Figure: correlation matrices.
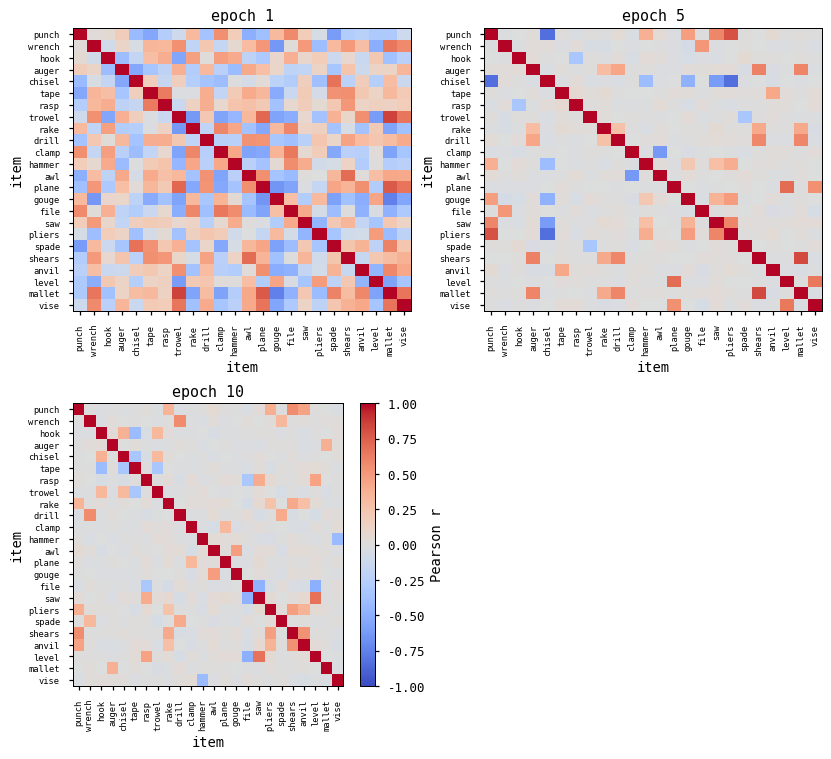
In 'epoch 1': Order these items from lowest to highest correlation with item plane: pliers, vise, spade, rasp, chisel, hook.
hook, pliers, chisel, rasp, spade, vise
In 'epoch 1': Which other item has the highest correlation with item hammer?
file
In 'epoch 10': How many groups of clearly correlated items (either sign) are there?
8
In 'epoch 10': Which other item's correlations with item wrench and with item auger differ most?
drill
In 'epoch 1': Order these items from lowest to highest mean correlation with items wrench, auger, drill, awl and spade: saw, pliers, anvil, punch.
punch, pliers, saw, anvil
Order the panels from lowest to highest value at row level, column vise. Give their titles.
epoch 1, epoch 10, epoch 5
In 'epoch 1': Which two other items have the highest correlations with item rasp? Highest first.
tape, shears
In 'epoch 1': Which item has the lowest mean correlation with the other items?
gouge
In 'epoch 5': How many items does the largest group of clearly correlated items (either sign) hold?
6
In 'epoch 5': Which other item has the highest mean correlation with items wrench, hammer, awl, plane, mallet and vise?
level
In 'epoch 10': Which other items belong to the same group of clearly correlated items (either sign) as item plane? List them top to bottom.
clamp
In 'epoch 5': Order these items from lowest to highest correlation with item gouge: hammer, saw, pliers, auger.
auger, hammer, saw, pliers
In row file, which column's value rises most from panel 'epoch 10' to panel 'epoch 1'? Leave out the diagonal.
saw
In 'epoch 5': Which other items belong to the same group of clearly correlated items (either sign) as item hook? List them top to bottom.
rasp
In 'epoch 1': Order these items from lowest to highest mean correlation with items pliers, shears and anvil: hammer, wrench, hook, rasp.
hammer, hook, wrench, rasp
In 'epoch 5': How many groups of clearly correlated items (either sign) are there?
8
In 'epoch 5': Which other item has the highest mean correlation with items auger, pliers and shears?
mallet
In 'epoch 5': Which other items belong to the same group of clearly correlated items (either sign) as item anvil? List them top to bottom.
tape
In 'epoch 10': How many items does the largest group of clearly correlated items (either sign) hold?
5
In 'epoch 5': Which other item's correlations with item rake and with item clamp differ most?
awl
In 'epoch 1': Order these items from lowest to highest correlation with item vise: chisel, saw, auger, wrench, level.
level, chisel, saw, auger, wrench
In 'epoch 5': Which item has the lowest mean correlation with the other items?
chisel
